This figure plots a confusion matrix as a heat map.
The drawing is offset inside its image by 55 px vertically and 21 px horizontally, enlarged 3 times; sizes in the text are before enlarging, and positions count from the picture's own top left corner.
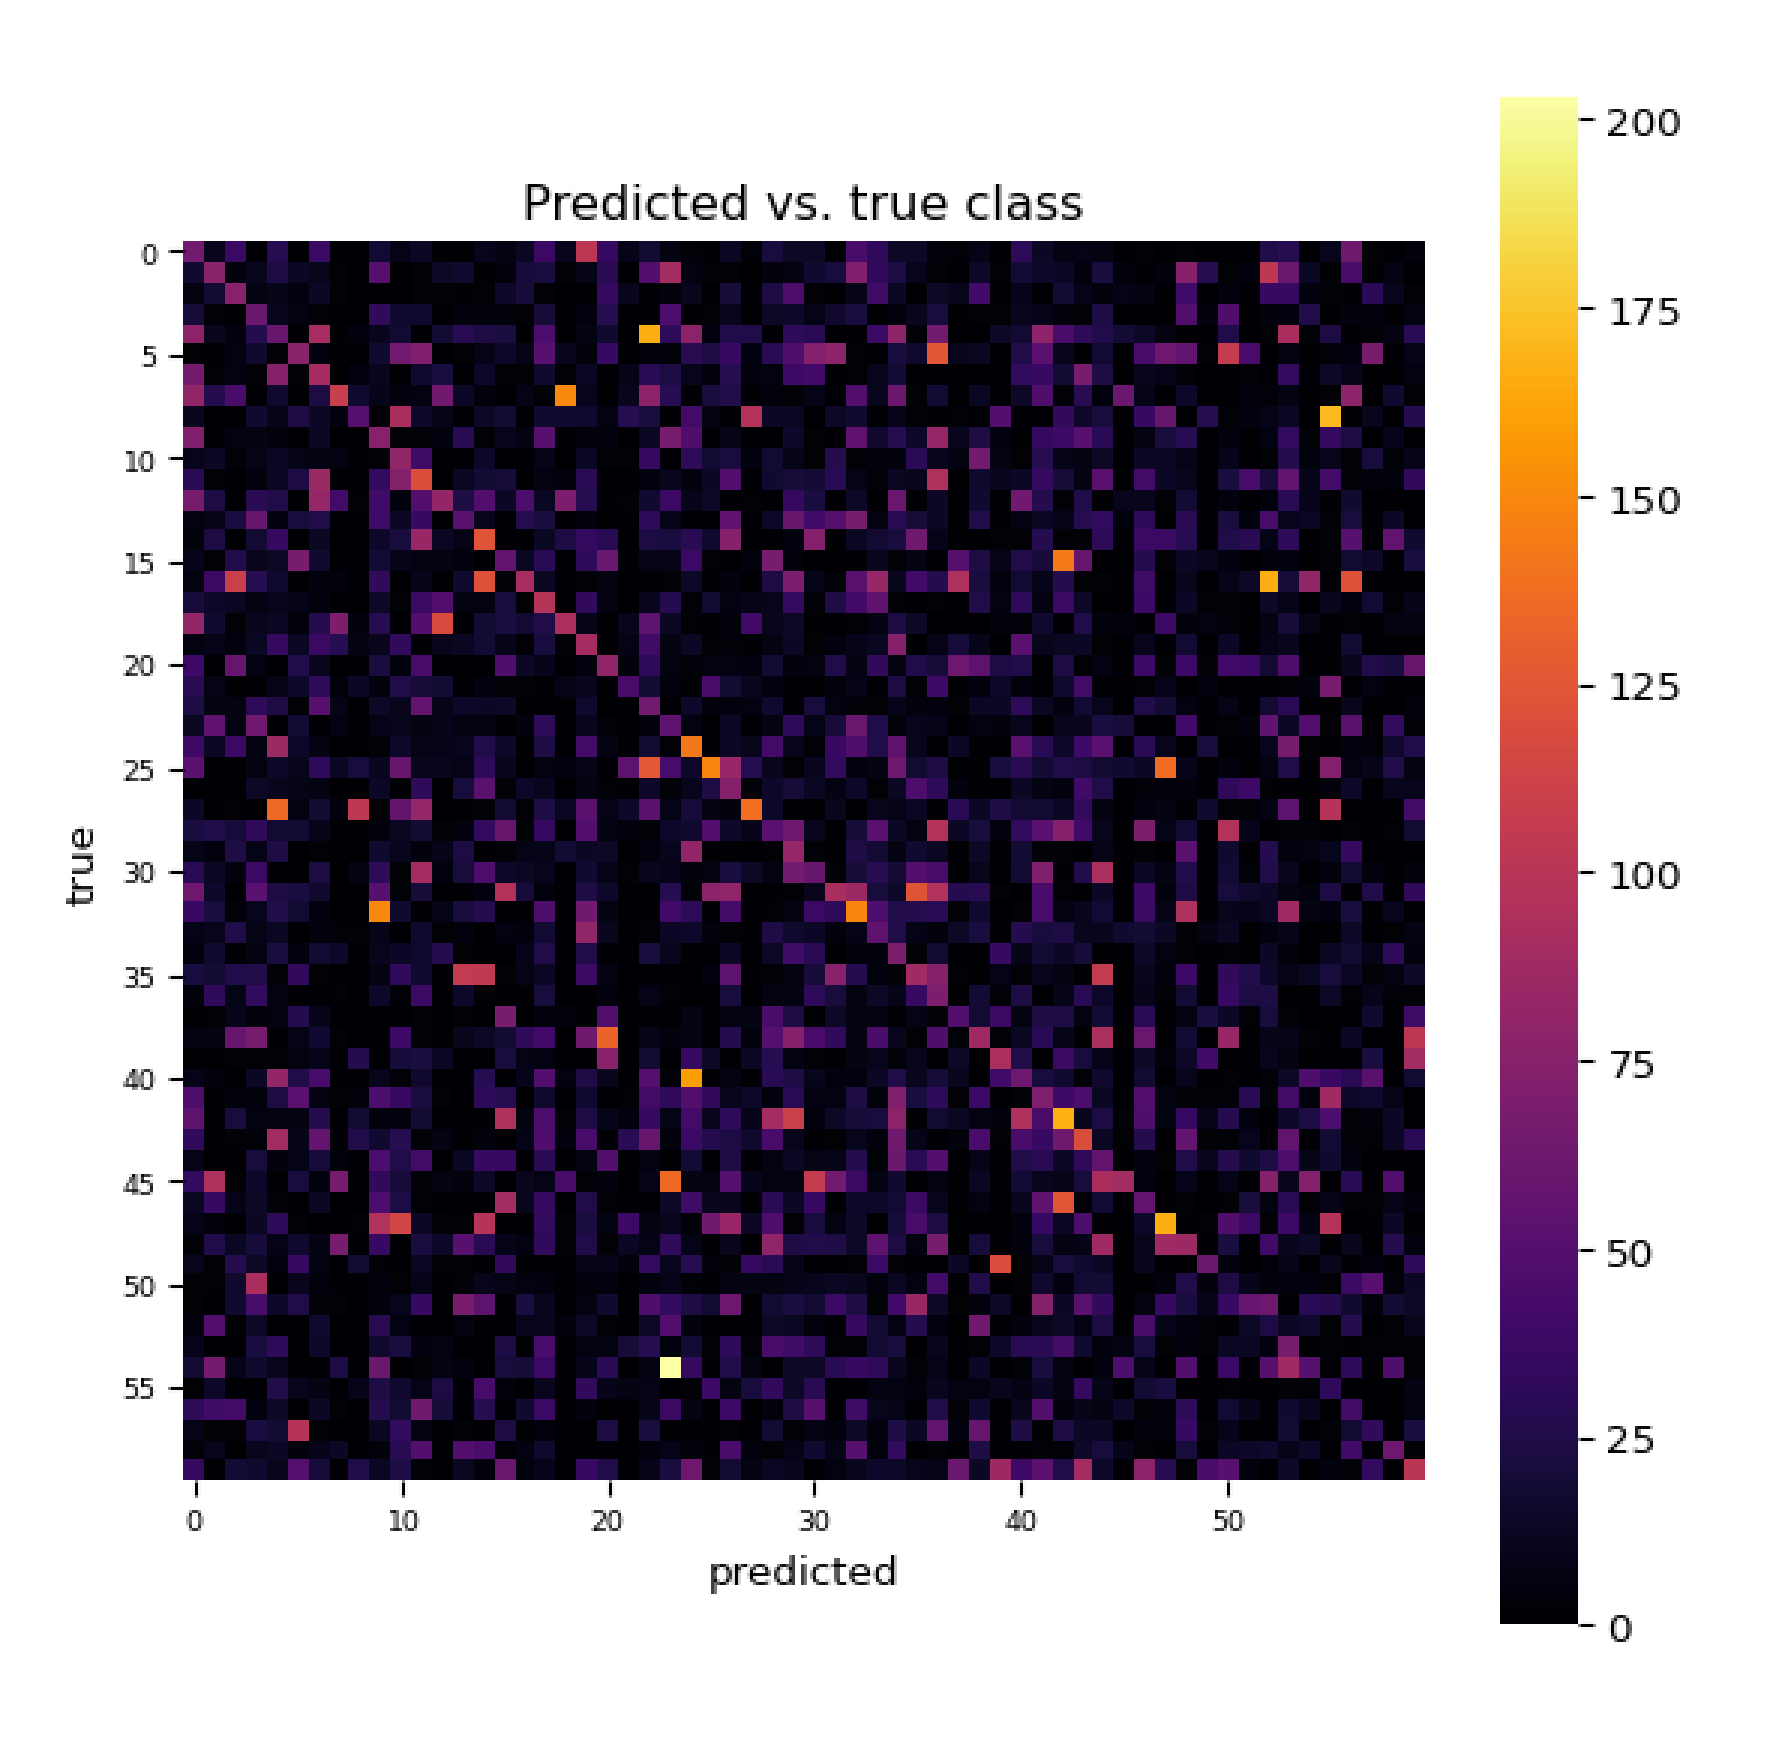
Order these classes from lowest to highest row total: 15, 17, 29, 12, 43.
29, 17, 15, 12, 43
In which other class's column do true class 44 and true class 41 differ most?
55
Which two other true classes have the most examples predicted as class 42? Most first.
15, 46
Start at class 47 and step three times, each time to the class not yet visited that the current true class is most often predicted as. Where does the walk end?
20
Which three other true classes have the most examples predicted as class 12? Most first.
18, 7, 17
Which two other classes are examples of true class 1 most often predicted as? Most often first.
52, 23
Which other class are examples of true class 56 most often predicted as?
11
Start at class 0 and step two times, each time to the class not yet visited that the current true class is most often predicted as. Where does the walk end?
34
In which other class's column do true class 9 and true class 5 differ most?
50
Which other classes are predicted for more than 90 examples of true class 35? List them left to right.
13, 14, 44
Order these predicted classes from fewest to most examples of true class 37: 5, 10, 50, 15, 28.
10, 50, 5, 28, 15
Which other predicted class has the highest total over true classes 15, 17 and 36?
42
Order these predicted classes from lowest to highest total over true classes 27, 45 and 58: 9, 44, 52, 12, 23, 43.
12, 9, 43, 52, 44, 23
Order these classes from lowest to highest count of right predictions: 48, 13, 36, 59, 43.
13, 36, 48, 59, 43
